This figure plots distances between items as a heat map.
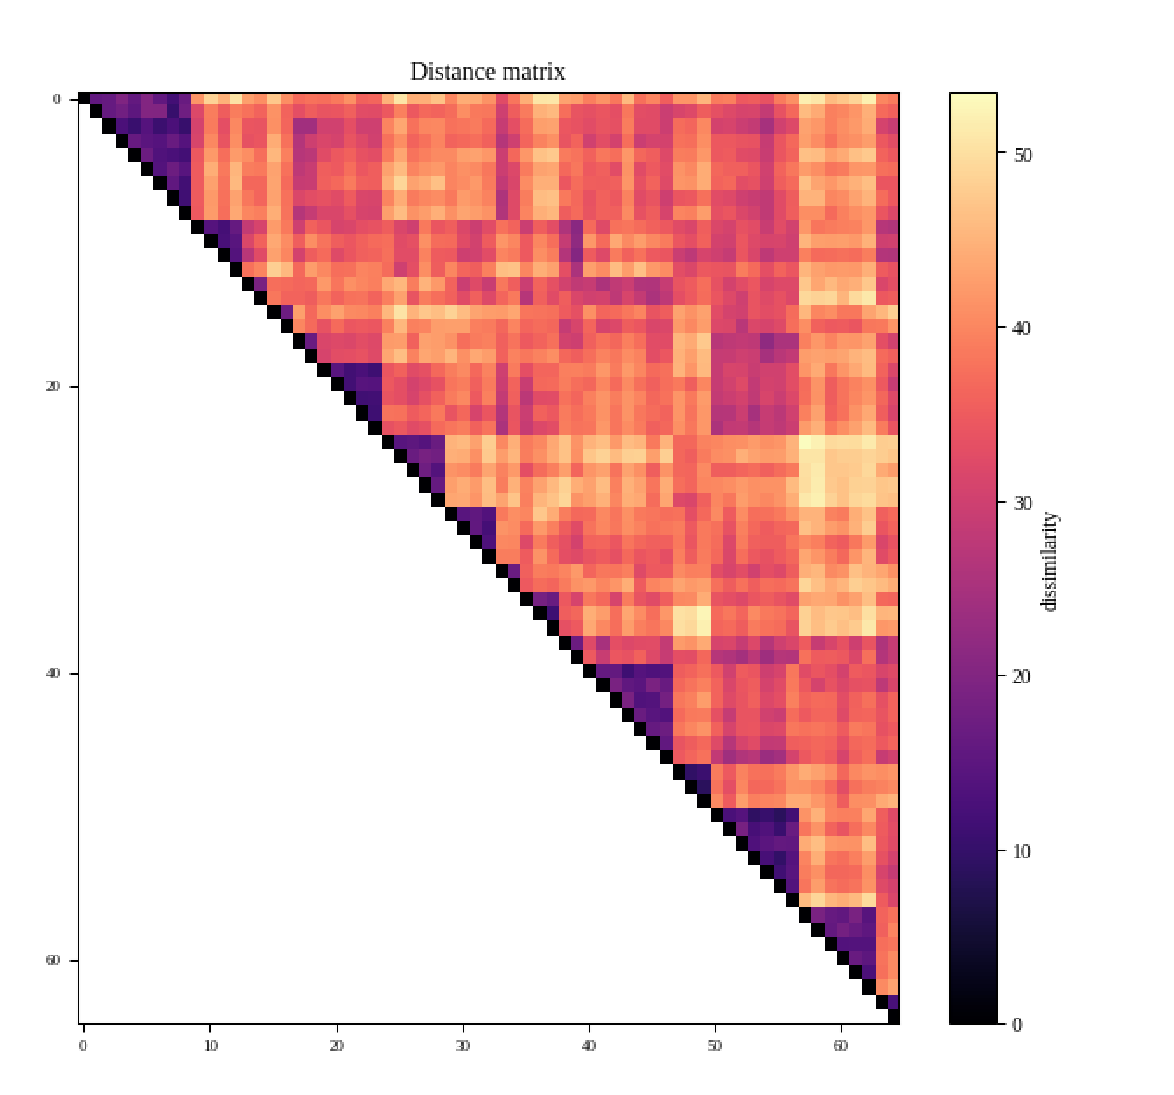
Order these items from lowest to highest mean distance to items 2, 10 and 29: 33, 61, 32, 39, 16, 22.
32, 39, 22, 33, 16, 61
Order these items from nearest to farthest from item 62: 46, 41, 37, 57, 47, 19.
57, 41, 46, 47, 19, 37
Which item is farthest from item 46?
25
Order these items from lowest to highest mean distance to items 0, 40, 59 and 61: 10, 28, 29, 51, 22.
51, 22, 29, 10, 28
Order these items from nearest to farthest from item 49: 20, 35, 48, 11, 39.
48, 11, 39, 20, 35
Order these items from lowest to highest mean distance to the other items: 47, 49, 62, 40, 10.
40, 10, 47, 49, 62
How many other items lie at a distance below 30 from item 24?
4
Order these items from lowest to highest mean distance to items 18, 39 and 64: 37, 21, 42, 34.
21, 42, 37, 34
